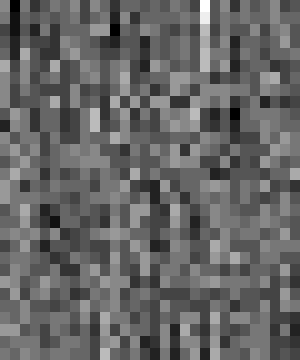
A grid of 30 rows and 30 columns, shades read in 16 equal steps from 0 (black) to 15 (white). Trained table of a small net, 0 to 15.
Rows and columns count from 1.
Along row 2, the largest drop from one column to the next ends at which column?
22
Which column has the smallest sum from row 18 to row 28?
16
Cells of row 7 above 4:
24
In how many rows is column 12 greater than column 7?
20
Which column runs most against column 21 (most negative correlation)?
2
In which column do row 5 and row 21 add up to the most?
3
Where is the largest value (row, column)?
1, 21
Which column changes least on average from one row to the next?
26
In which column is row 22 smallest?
6
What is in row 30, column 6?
7
